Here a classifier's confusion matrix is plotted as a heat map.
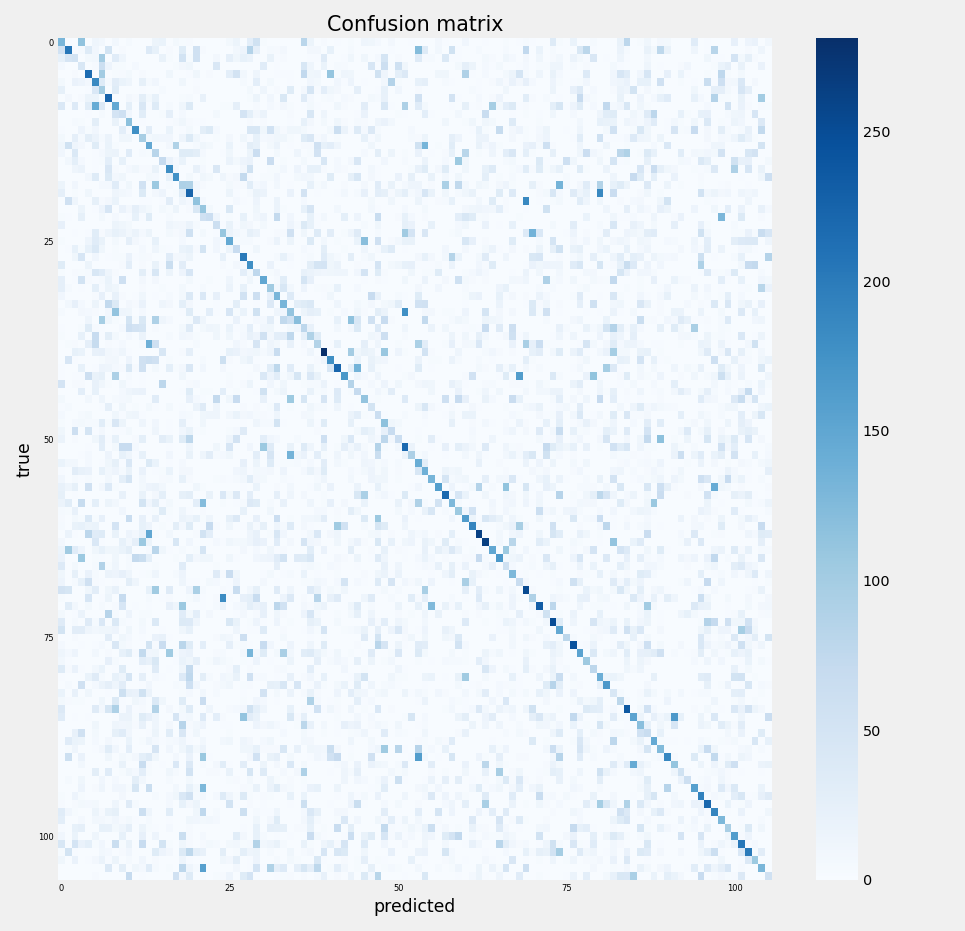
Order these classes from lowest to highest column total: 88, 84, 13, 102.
88, 13, 102, 84
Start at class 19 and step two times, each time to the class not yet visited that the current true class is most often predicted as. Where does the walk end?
60
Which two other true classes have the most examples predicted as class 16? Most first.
77, 28
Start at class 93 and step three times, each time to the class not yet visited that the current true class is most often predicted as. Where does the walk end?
48
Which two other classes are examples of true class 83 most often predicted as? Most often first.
37, 21
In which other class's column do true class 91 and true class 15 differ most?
85
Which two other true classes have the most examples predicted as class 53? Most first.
90, 1
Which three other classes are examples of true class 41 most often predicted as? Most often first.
44, 81, 32
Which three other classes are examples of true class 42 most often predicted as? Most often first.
68, 79, 8
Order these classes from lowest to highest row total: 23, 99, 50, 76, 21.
23, 21, 99, 50, 76
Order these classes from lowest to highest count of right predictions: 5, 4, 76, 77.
77, 5, 4, 76
